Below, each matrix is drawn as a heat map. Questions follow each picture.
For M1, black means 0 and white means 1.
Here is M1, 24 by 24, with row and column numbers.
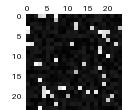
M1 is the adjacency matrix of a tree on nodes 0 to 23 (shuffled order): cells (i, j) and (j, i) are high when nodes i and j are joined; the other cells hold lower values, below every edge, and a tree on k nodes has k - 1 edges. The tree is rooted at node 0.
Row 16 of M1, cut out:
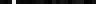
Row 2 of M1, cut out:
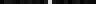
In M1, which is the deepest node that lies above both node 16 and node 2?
3
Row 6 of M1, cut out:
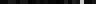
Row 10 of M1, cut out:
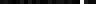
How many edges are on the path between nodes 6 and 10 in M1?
2
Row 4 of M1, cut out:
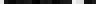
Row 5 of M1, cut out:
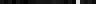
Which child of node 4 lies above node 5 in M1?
19
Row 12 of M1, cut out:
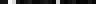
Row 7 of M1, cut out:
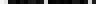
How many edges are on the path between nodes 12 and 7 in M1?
3
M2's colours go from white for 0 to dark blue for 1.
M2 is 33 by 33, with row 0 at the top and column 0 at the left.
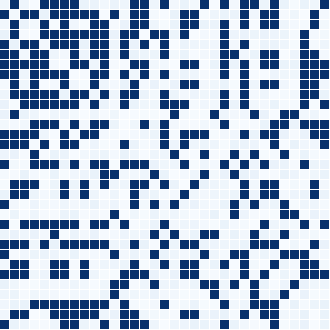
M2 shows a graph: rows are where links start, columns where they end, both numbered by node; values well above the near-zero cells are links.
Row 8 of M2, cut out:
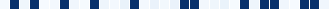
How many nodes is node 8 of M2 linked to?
12
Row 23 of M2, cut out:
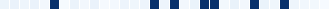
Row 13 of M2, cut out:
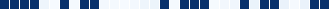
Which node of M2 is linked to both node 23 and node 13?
node 20
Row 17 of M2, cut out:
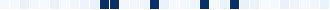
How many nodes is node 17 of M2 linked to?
5
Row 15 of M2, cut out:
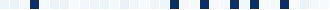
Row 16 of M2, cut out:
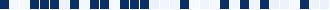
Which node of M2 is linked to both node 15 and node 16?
node 3
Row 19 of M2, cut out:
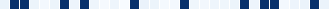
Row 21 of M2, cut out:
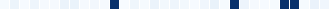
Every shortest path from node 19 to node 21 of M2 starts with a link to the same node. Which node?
node 1
